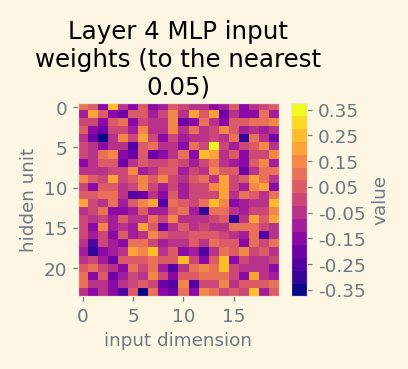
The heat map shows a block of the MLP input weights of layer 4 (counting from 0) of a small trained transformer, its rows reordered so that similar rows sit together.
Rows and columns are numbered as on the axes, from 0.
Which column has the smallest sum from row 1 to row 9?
16
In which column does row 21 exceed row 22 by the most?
11
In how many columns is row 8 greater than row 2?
7
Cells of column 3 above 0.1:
3
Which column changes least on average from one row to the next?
9
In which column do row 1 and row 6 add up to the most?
13
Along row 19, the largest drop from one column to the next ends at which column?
15
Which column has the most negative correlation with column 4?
2
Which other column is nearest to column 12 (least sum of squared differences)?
0
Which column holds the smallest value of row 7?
4
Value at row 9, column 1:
0.05
